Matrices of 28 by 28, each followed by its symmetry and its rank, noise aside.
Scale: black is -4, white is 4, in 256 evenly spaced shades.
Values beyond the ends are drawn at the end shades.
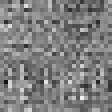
no symmetry, rank six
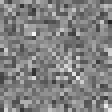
symmetric, rank six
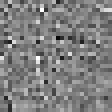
antisymmetric, rank six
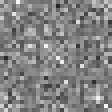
symmetric, rank six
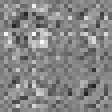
symmetric, rank four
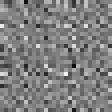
antisymmetric, rank four
